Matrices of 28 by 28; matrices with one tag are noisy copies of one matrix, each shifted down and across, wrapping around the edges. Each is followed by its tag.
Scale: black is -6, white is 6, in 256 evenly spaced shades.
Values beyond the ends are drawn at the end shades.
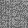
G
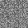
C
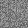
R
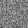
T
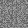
C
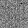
C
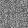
R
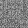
R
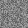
C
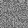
R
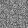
G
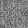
T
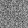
C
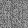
G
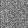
C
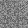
C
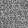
T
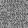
T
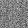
C
